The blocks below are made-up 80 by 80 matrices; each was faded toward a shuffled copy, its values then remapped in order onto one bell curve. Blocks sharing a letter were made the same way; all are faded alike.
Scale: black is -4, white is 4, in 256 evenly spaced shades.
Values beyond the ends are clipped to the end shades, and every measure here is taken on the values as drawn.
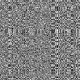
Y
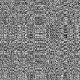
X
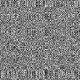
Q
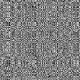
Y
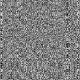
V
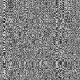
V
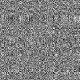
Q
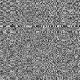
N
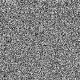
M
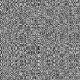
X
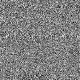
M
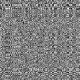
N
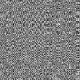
Y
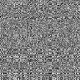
N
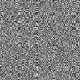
Q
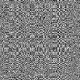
Y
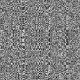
V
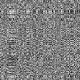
X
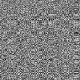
X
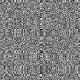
X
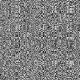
V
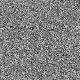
M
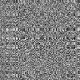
X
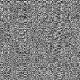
Q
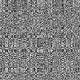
X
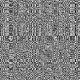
Y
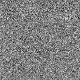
M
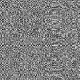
N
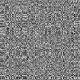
X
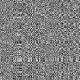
X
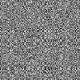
X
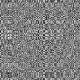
Y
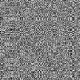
Q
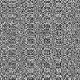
Y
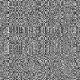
Y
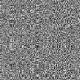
Q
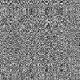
Q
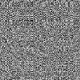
Q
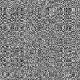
X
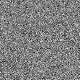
M
